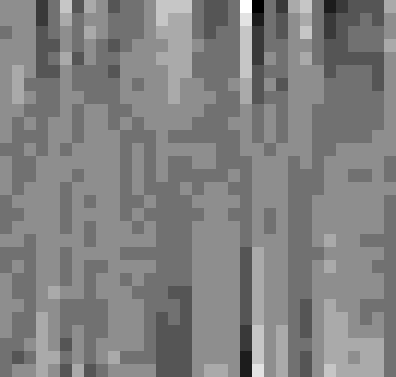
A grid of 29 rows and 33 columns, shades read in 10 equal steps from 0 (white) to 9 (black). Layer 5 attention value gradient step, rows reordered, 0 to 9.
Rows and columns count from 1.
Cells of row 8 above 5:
1
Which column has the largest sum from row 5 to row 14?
22
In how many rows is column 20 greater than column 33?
11
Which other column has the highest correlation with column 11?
27
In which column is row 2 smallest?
21
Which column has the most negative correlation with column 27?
8
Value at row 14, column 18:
5
